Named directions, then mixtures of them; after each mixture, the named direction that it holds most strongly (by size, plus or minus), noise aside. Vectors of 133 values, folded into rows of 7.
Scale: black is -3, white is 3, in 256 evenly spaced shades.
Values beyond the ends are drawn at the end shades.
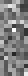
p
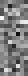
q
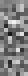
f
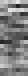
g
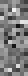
q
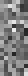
p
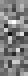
f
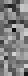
p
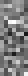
f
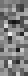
f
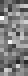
q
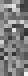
p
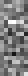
f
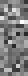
q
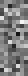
q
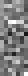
f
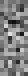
f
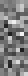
f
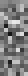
f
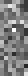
p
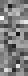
q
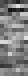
g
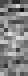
g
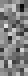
f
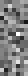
q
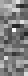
p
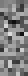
f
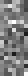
p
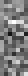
f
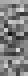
f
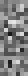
f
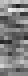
g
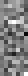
f
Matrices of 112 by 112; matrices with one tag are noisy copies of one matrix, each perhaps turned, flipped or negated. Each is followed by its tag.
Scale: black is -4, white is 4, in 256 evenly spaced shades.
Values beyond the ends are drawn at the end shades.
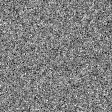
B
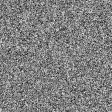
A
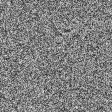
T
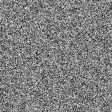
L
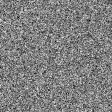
B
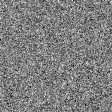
A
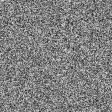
A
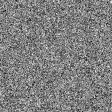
A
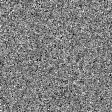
T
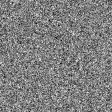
T
